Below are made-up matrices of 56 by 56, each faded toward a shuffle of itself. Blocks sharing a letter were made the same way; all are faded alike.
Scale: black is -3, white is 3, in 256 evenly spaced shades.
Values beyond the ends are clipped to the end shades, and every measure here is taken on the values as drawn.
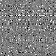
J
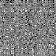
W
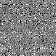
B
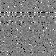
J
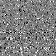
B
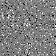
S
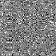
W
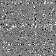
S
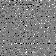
S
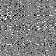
J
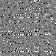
J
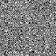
W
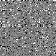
B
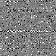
J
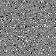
S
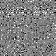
J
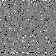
S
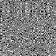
W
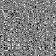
W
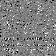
S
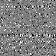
B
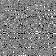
B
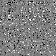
S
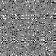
J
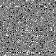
B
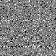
B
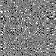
J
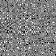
J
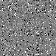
S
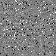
S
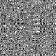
W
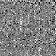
W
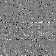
S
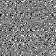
B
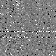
J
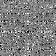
B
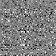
B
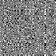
W
